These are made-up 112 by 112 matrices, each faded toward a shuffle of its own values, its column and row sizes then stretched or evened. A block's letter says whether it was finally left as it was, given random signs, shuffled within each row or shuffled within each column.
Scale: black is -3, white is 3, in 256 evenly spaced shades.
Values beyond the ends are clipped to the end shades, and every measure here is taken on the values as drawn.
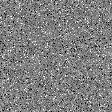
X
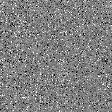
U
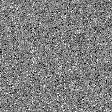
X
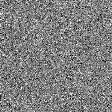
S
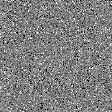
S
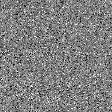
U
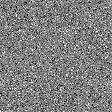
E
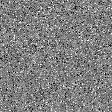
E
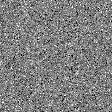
X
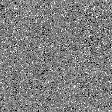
S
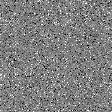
S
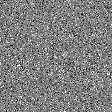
S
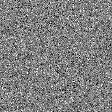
X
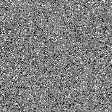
U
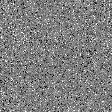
X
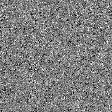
U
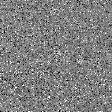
S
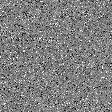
E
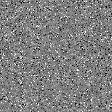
S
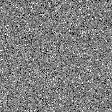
X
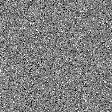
X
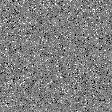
U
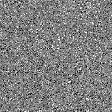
S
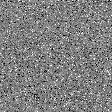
E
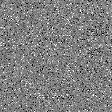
S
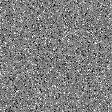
X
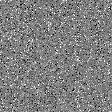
X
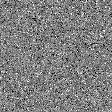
E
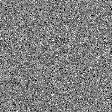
U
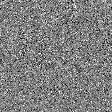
U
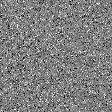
X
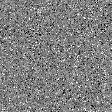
U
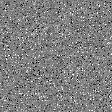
U
